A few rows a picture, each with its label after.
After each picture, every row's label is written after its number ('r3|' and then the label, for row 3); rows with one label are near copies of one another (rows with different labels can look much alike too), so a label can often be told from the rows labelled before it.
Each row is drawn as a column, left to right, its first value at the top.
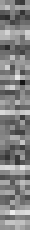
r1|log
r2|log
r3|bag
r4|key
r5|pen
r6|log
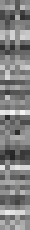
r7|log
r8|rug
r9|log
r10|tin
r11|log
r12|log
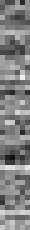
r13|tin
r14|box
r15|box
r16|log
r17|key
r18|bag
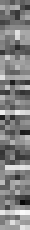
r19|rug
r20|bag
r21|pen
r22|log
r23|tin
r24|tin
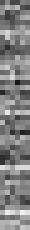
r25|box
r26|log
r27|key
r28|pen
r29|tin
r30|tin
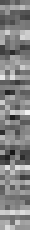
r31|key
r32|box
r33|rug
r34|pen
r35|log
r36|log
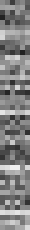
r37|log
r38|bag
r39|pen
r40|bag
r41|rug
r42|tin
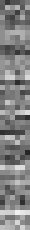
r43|tin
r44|key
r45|key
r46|pen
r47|tin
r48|rug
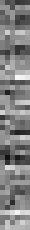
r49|rug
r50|box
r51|tin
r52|key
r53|key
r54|key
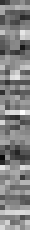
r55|box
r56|pen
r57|rug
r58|rug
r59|log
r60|log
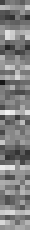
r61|pen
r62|log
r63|log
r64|rug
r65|box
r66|log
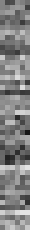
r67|bag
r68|box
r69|box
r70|rug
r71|bag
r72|tin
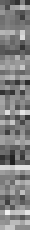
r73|box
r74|tin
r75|box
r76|pen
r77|log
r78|pen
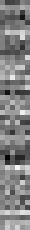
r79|rug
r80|box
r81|key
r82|box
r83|log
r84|bag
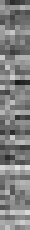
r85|bag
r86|box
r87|key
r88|pen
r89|pen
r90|pen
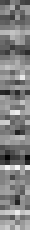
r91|box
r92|box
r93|log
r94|tin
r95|key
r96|box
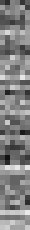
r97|key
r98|box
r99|bag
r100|bag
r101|key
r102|tin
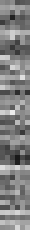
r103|bag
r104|bag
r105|log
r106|box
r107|key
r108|box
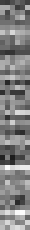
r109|box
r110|pen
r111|box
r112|tin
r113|tin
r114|pen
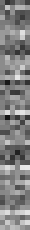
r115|tin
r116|pen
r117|box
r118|rug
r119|log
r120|pen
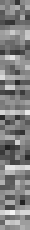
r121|rug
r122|bag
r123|bag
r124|pen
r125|tin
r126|log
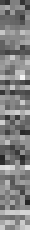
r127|box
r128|pen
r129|bag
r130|rug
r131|key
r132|tin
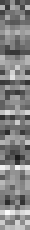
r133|pen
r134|tin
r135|rug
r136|box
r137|tin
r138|pen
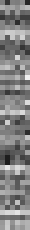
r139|log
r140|box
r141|log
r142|bag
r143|log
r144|key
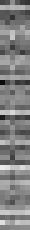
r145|pen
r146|pen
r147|log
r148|pen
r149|pen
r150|pen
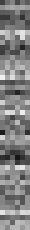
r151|key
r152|log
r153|rug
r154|box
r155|log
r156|key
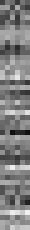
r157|key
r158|log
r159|tin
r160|key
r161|tin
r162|tin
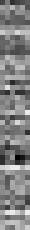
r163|box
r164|bag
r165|pen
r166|box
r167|box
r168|tin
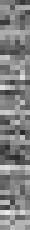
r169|bag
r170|bag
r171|tin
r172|box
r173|key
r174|pen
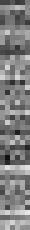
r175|key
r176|box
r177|pen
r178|key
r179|pen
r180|bag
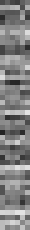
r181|key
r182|pen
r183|pen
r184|pen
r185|tin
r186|log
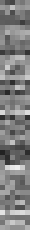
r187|rug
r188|box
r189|pen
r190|bag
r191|bag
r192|rug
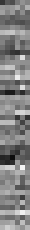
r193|box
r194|box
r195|box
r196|rug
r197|bag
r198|rug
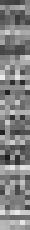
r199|key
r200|box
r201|pen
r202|key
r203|pen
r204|bag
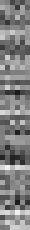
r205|log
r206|bag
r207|box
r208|tin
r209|box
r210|tin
